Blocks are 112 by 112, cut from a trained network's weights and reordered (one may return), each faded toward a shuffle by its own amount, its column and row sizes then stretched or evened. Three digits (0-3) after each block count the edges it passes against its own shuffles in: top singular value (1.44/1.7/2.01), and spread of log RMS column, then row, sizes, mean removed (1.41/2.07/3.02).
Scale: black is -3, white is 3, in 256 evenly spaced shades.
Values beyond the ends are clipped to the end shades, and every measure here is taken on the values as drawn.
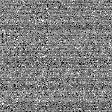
2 1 0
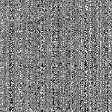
3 3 2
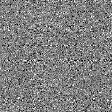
1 1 2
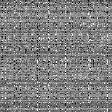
3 3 1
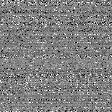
1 0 3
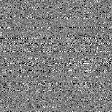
2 1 3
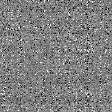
0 2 1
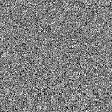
2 1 1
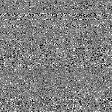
0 1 3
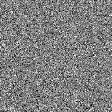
1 1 0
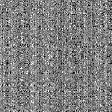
3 1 2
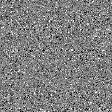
0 1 2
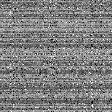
3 1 0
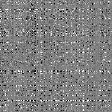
3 3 3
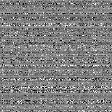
2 1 3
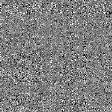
0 2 2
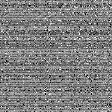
3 1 2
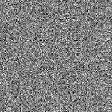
2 1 1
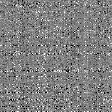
1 2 3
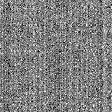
2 0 1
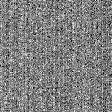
2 0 0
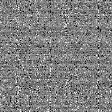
1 2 0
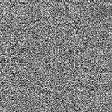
3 1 0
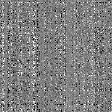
2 3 2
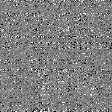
0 1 3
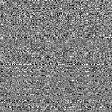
3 0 3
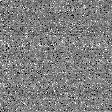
0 0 1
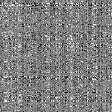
3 1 3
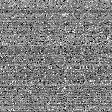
2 0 1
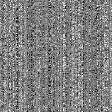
3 3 1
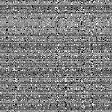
3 2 1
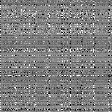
3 3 3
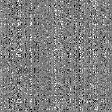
2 3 2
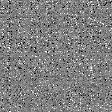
0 2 2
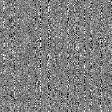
2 3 0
